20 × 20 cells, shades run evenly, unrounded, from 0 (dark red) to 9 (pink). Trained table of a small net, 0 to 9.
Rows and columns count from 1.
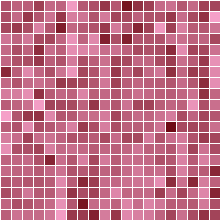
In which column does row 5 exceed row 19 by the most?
8
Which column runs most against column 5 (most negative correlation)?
3
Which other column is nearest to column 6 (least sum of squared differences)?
14
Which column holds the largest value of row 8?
20
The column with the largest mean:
17
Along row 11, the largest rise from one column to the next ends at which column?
5
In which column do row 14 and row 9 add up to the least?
4
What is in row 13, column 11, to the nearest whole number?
6
